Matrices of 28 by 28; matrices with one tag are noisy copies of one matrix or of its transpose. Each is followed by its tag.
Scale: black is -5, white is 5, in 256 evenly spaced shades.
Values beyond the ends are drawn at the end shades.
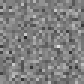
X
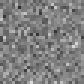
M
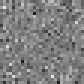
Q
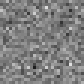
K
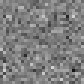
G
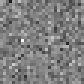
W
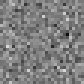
K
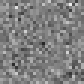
G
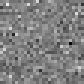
Q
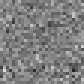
G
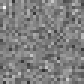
Q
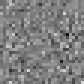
K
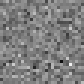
K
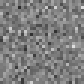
M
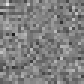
Q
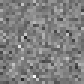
X
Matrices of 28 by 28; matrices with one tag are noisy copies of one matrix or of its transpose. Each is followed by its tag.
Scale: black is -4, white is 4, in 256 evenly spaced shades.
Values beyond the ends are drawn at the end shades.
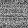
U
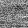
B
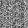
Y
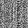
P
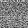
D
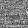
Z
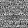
Z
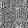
D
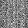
U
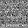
Y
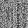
P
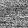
B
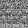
Y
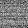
U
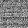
P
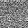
D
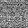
D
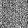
D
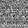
Y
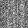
U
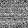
U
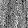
B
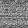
U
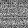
U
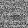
Z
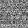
Y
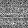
U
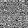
D
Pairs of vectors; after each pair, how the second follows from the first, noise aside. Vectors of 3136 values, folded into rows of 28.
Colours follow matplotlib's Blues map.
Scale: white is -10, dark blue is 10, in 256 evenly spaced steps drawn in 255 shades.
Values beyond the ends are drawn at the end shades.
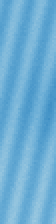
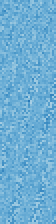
sign-scrambled.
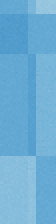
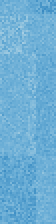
negated, partly zeroed.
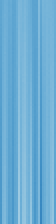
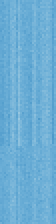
wrapped around, negated, shrunk.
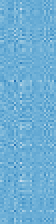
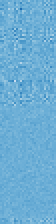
negated, partly zeroed.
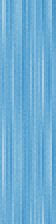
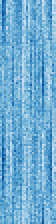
negated, scaled up.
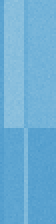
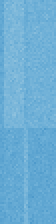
shrunk.
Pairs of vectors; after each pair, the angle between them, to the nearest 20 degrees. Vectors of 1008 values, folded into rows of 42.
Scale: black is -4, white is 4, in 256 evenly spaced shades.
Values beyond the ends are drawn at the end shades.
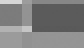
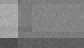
100 degrees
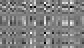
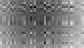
60 degrees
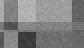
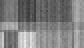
160 degrees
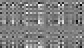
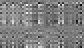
20 degrees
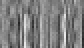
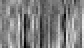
160 degrees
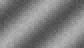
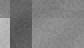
100 degrees
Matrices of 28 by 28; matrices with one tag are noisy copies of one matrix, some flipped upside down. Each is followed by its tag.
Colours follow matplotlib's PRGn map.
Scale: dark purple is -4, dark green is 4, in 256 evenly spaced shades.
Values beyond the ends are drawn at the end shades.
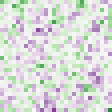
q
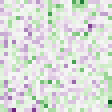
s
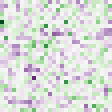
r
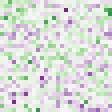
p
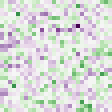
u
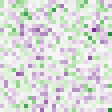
q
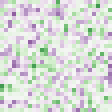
r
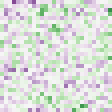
s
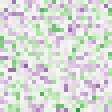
s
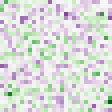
p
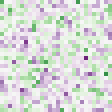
p
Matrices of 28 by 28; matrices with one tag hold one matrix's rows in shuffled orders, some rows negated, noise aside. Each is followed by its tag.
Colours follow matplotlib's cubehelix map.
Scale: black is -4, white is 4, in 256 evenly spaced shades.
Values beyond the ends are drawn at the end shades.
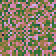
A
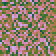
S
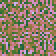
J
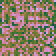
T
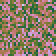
A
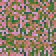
J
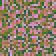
A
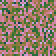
J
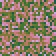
T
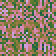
J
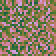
S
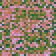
T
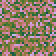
T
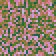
A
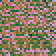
T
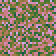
A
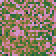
T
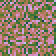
A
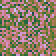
S
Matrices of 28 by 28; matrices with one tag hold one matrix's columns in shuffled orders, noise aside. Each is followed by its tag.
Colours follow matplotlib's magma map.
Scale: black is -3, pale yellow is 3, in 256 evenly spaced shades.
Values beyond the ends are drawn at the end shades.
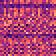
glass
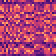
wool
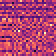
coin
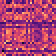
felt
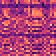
glass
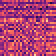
coin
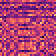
coin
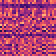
glass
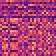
coin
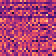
coin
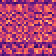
wool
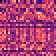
felt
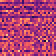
coin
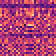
glass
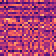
coin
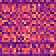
wool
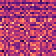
coin
